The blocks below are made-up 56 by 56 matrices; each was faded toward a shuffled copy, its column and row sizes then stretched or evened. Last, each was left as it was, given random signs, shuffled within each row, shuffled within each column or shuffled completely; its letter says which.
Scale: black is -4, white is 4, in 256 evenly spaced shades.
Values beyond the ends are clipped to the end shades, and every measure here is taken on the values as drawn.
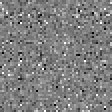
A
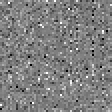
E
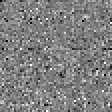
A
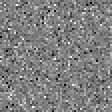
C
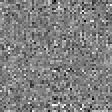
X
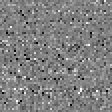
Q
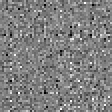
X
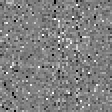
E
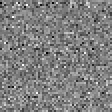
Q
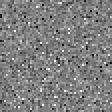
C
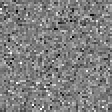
C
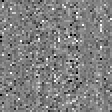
E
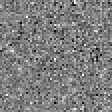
A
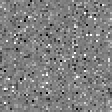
E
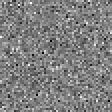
C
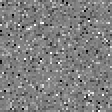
C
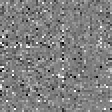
A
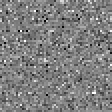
Q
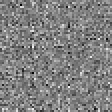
A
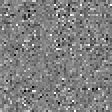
A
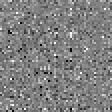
A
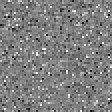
C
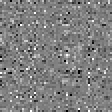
X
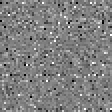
Q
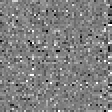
X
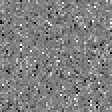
E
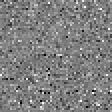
Q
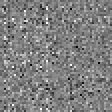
A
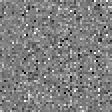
E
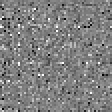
A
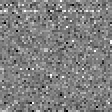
Q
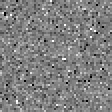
C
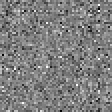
A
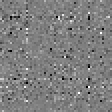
A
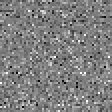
Q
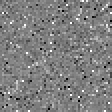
C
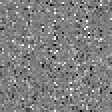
E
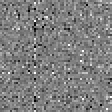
A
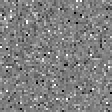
C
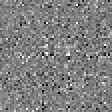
X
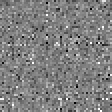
A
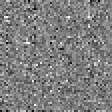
A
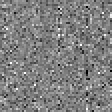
E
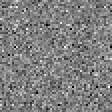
Q
